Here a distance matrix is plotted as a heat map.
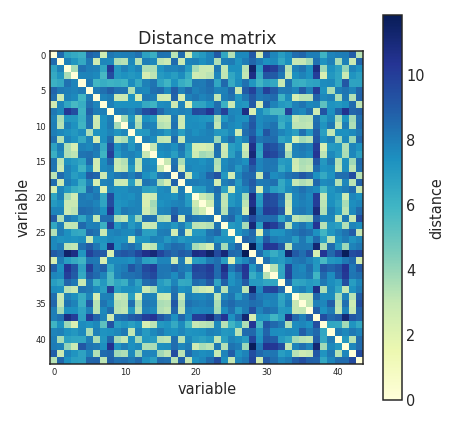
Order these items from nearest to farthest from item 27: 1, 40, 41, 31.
41, 40, 1, 31
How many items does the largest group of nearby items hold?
14
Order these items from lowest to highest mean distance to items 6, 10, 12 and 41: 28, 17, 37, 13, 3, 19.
3, 13, 19, 17, 37, 28
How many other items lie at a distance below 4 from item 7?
6
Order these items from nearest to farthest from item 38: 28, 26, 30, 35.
26, 35, 30, 28
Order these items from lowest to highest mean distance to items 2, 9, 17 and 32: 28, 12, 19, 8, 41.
19, 12, 41, 8, 28
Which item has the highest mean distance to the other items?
28
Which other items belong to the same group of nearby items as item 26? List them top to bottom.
5, 11, 39
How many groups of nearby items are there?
7
